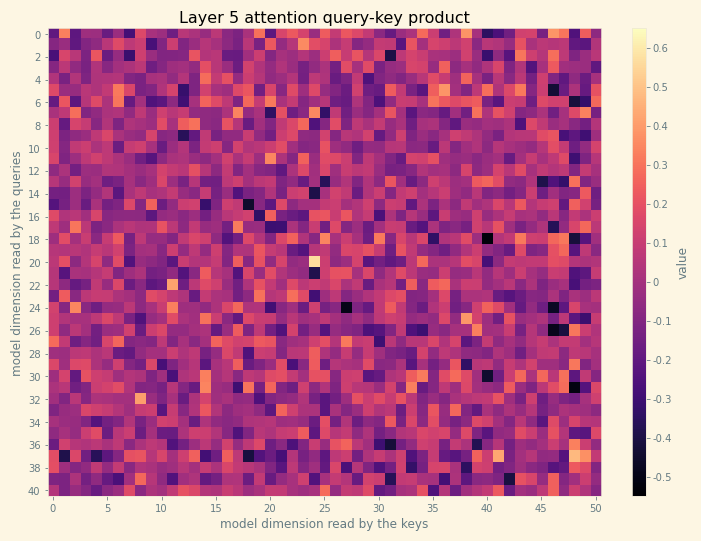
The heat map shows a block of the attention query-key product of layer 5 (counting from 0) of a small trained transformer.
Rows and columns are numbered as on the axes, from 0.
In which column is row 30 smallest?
40
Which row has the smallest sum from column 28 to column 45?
36
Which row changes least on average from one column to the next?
12
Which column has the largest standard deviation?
48
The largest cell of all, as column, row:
24, 20
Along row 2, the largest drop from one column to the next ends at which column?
31
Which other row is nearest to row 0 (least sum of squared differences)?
2
